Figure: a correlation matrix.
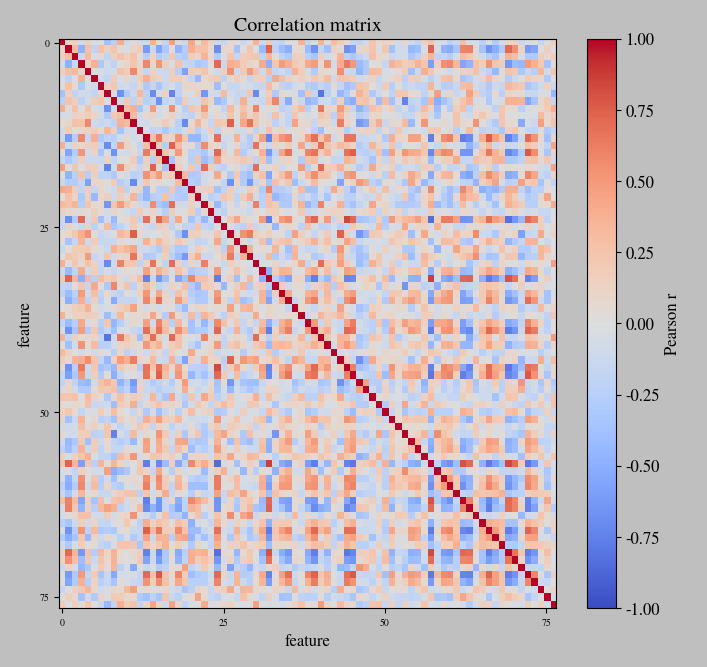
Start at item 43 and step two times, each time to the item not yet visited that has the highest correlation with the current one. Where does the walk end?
11
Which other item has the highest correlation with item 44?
24
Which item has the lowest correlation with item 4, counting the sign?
19
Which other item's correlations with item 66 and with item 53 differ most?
33
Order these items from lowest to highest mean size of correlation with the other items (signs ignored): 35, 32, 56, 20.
56, 20, 35, 32
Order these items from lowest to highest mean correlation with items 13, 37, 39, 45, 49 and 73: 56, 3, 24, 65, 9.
9, 56, 65, 3, 24
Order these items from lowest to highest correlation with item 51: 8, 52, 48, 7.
8, 7, 48, 52
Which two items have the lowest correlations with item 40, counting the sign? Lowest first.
7, 63
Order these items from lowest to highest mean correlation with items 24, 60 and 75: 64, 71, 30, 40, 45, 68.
71, 30, 40, 64, 68, 45
